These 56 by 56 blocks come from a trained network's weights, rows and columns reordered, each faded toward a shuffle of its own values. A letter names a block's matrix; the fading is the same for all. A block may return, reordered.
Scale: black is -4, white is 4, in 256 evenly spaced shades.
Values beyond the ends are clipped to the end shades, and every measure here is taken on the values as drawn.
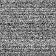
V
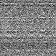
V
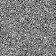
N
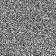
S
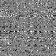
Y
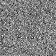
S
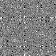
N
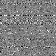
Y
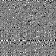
Y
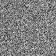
S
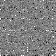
N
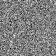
S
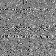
Y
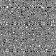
Y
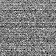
V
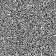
S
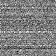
V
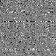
Y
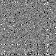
N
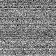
V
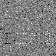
N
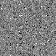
N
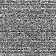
V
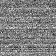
V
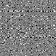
Y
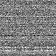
V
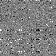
N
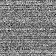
V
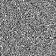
S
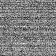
V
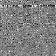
Y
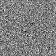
S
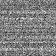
V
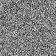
S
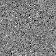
N
